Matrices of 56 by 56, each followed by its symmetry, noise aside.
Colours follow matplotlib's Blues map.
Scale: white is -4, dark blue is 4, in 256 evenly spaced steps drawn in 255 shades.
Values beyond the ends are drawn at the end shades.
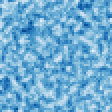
symmetric.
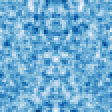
mirrored left to right.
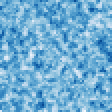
no symmetry.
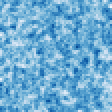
no symmetry.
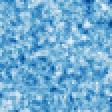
symmetric across the other diagonal.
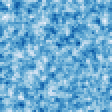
antisymmetric.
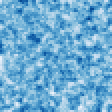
no symmetry.
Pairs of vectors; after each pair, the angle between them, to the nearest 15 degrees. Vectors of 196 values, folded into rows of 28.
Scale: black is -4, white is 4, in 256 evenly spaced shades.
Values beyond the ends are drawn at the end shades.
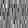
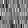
135 degrees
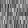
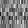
105 degrees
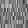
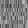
150 degrees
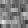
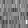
135 degrees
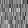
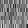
75 degrees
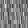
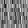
150 degrees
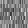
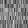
135 degrees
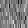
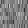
135 degrees
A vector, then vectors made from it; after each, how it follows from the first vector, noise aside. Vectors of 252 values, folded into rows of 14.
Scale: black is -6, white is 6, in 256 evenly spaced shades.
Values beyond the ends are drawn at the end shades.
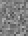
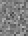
copied.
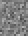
copied.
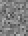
copied.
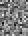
wrapped around, negated, scaled up.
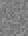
shrunk.
